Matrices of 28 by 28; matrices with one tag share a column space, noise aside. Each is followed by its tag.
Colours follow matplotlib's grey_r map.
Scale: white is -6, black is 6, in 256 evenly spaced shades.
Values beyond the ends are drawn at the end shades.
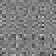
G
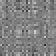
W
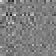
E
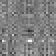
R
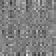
W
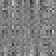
W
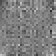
W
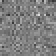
E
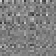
E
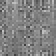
W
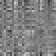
W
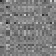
E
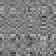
G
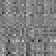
R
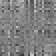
W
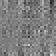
W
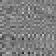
G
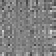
W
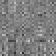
R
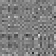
G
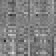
R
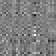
R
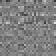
E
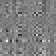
R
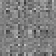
W
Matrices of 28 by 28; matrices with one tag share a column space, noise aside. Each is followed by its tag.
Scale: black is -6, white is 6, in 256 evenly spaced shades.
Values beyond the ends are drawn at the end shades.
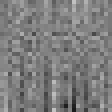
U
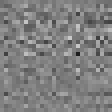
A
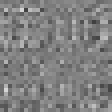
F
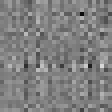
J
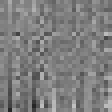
U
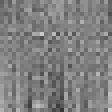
U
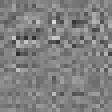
A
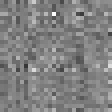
J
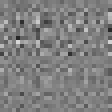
A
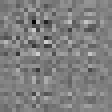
A
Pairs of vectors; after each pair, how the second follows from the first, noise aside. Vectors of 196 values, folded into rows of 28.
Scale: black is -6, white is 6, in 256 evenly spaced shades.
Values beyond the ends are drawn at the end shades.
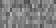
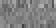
wrapped around, negated, partly zeroed.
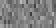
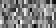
reversed, negated, scaled up.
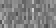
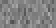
wrapped around, negated, partly zeroed.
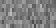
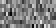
negated, scaled up.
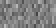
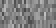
shuffled.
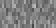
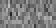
wrapped around, negated.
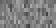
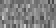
wrapped around, negated.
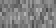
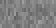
reversed, negated, shrunk.
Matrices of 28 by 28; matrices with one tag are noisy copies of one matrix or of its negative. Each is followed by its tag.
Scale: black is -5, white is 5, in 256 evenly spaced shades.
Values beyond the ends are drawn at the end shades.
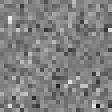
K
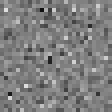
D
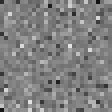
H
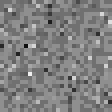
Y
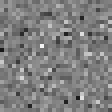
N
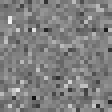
K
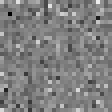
H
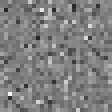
D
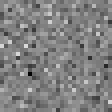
Y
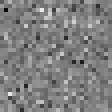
D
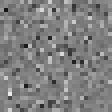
D
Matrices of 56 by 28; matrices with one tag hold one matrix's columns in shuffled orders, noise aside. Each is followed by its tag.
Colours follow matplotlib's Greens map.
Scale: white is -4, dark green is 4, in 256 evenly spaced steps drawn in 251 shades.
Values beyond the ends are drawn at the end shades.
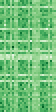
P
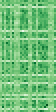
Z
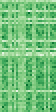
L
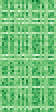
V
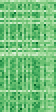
L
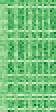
Z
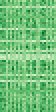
P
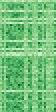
L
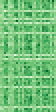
V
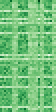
V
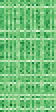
Z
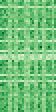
P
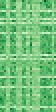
V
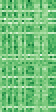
V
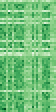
L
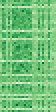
Z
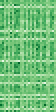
Z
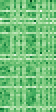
V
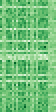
P
